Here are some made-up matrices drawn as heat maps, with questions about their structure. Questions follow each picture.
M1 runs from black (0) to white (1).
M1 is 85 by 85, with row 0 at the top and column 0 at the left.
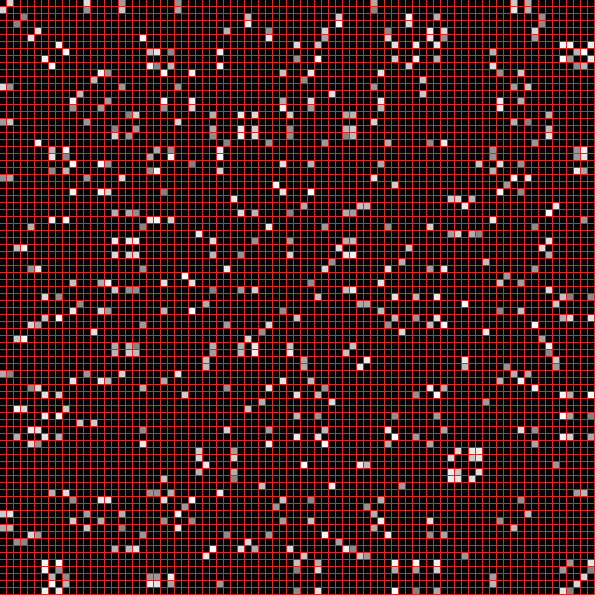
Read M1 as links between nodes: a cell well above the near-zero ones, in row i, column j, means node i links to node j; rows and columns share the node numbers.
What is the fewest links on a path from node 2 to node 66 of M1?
6
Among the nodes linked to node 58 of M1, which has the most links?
node 9
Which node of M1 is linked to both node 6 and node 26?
node 56
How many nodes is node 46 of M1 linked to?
9
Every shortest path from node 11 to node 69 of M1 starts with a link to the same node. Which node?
node 13
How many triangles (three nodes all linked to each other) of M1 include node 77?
6
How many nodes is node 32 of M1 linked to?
7
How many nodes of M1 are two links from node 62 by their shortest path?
6
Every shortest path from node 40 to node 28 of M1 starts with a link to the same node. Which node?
node 23
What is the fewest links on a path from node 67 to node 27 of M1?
3
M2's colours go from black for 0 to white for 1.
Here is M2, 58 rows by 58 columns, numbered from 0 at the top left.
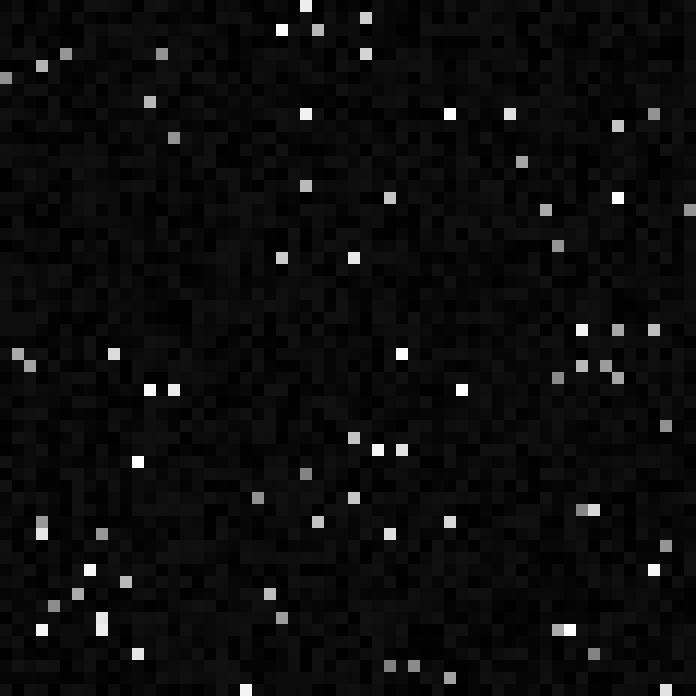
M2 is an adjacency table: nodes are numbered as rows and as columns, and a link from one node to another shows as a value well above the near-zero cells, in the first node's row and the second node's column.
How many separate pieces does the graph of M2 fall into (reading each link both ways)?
7
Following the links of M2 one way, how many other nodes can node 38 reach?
2
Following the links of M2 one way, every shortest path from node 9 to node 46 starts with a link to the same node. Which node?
node 37
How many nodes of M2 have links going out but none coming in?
11
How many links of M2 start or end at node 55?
5
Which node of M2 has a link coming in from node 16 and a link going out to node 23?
node 51
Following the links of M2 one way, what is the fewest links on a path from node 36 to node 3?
7
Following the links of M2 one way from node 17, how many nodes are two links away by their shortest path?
2
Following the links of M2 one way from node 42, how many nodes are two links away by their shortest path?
3
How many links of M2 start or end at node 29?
6
